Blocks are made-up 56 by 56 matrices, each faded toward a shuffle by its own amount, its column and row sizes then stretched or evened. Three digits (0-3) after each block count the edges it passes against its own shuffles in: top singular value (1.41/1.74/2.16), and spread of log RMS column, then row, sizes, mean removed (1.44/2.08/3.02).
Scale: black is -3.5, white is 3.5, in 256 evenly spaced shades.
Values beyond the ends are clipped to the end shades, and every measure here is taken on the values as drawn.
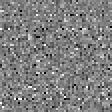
0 0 2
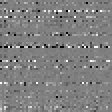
2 1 3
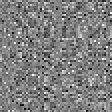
3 1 0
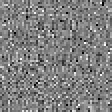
3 0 0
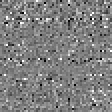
0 1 2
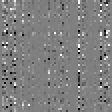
2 3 1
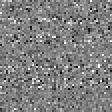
0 0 2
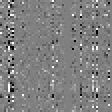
3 3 1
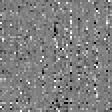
1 2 0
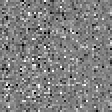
0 2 1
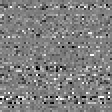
1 0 3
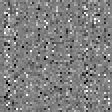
0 2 0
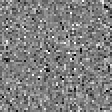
1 1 0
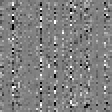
2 3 0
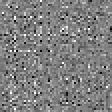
2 2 1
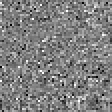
1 0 1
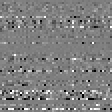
2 0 3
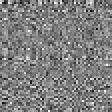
3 0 2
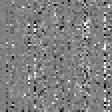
1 3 0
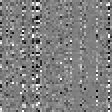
3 3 0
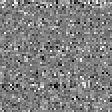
1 0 2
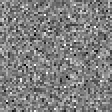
1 0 0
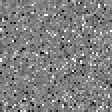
1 0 0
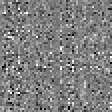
0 2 1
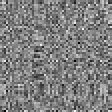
3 1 1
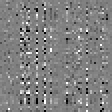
3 3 1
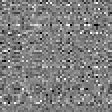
3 1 2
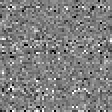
2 1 2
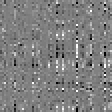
3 3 1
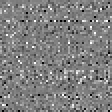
2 1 2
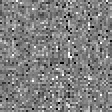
2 1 0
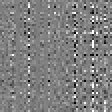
3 3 1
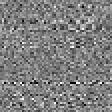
3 1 2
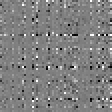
3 3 2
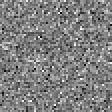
1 0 0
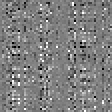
3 3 1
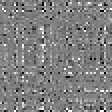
3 2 2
